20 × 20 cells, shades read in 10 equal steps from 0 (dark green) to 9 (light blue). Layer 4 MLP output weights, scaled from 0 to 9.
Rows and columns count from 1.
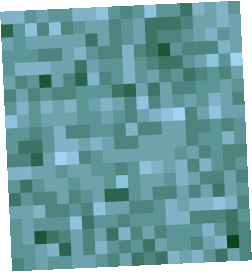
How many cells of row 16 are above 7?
2
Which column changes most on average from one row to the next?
10
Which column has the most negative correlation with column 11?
14
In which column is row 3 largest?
18
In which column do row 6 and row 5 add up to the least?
7
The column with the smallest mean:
16
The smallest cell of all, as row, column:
19, 19
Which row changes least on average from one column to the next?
11
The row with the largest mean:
9
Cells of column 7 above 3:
17
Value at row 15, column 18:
3
